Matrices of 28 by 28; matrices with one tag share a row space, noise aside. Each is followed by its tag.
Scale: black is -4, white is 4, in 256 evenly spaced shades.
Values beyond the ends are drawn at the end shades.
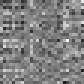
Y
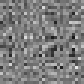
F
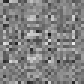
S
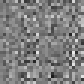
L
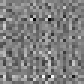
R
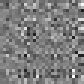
L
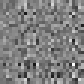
L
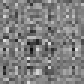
S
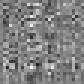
S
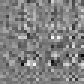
L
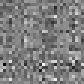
F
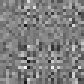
L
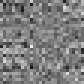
Y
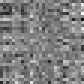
Y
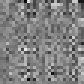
L
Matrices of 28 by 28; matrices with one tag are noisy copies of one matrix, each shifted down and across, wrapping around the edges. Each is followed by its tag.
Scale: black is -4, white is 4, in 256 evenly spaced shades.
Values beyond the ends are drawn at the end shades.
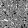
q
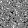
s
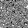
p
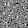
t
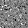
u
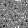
p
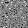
u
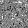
q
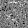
q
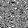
u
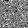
u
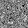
s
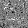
q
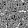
q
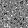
p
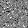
u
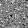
s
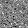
u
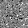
u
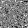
u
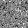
p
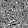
u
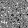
p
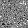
p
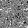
q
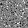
t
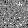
p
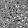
u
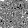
q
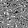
t
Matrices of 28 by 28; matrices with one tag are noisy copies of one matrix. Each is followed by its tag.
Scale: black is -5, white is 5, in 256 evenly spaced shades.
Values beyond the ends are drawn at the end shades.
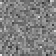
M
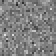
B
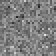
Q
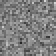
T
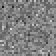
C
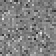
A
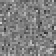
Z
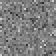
M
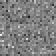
C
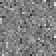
T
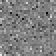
M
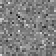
M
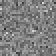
B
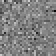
A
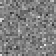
M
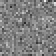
T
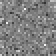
M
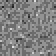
C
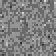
T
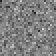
Q
